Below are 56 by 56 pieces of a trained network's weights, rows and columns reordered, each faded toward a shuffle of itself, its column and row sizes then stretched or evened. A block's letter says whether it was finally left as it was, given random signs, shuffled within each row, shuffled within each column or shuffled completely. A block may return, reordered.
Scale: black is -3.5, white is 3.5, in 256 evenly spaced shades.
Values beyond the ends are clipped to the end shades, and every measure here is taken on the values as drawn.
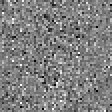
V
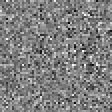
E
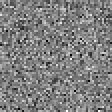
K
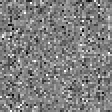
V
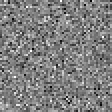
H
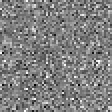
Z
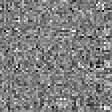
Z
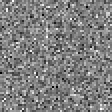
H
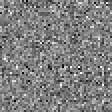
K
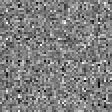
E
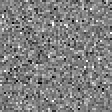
H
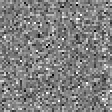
V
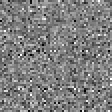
E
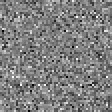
K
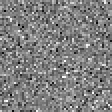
H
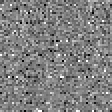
K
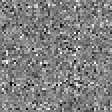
E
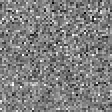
K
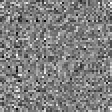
Z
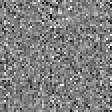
V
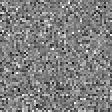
K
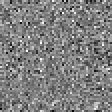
Z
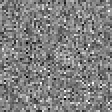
V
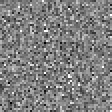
V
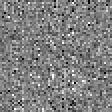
V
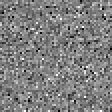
H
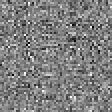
Z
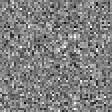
Z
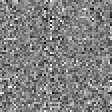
E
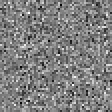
V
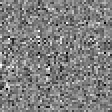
E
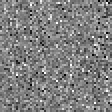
V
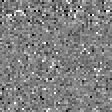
K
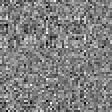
Z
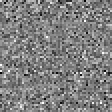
K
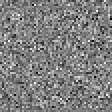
K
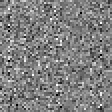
V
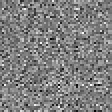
Z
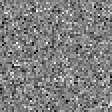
H
